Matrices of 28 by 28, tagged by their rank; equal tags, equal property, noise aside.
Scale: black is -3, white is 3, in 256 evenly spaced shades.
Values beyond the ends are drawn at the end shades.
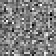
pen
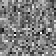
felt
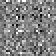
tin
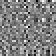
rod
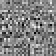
rod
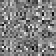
rod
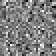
tin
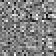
felt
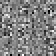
tin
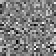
tin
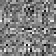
rod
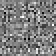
tin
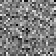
pen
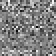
pen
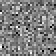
pen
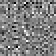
tin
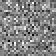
tin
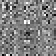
rod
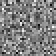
pen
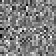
felt
